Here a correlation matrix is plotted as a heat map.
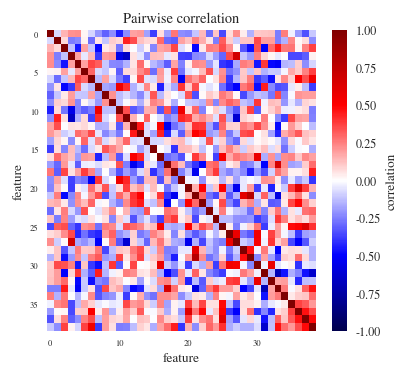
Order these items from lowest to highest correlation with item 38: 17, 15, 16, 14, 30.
15, 30, 14, 16, 17
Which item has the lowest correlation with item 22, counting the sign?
17
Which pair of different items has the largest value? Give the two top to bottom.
21, 29
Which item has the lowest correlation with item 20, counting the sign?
27
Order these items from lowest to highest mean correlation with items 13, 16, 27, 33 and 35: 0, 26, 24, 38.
24, 0, 26, 38
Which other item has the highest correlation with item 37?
25
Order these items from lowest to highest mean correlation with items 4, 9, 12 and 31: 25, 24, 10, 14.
24, 10, 25, 14
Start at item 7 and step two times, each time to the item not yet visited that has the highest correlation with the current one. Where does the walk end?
19
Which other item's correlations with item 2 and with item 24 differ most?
30
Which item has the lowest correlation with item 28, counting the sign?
33
